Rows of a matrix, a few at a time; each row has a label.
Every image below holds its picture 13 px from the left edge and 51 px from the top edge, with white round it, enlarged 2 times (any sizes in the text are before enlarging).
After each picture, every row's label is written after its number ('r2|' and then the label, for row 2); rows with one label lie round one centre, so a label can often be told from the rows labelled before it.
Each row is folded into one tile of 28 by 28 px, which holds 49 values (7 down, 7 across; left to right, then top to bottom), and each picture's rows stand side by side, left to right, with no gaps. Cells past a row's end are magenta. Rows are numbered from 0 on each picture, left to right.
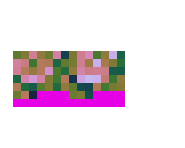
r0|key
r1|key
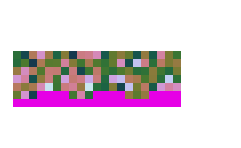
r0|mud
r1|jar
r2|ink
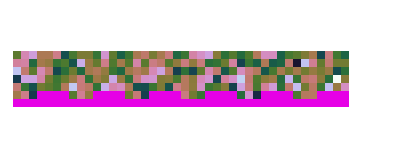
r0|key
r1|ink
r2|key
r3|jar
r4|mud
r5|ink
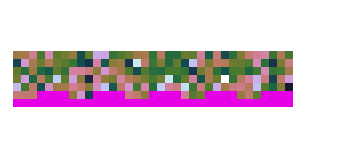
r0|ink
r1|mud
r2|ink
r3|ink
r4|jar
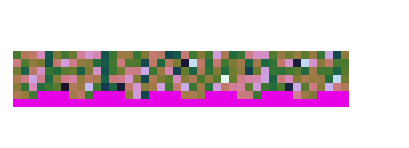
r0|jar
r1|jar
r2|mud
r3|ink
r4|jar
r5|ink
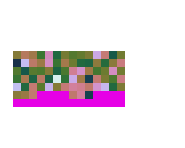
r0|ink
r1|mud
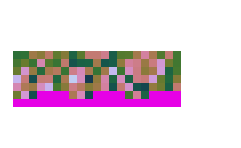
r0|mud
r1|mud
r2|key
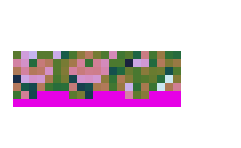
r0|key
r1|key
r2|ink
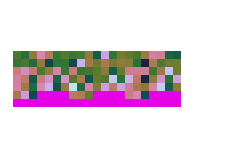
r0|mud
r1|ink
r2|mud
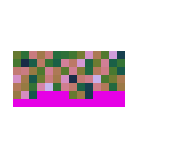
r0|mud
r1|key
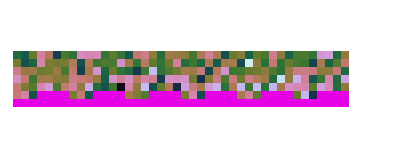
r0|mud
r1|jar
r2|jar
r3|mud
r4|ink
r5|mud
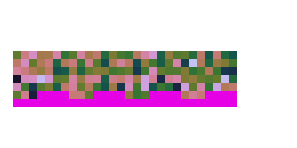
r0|key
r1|jar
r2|jar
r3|ink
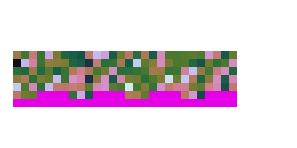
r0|ink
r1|mud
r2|ink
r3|mud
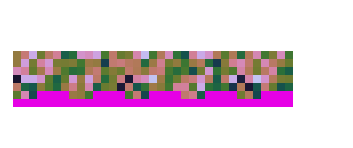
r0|key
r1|jar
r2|key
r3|jar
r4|key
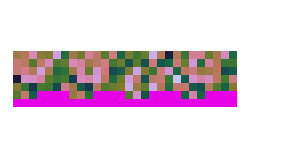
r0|key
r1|key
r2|mud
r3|key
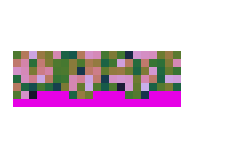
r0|key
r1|jar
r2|jar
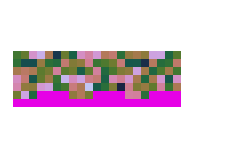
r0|mud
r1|jar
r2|mud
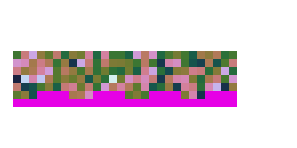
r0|key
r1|ink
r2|jar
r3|mud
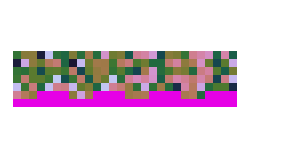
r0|ink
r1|ink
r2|jar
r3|jar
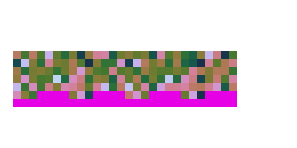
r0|ink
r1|mud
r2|ink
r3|mud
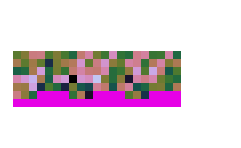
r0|jar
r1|key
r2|key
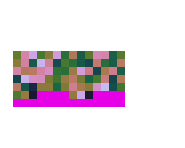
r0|key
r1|mud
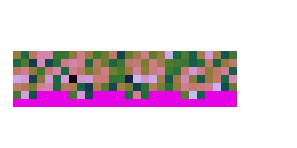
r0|mud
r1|key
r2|key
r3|mud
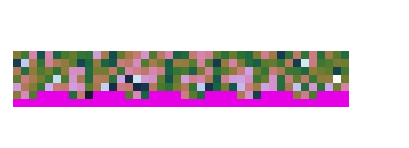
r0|ink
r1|mud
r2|key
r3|jar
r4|mud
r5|ink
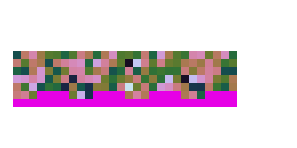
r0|jar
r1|key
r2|ink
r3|key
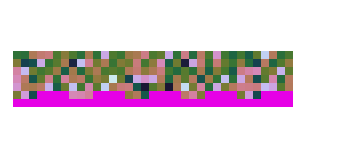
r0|mud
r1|ink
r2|key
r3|ink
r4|mud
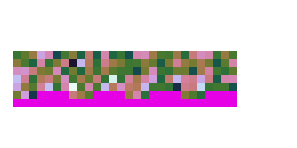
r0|mud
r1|ink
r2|jar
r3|jar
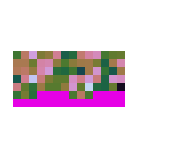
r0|key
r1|jar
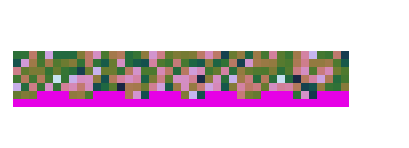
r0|ink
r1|jar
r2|mud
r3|mud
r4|ink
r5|key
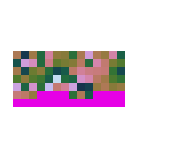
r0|ink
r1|key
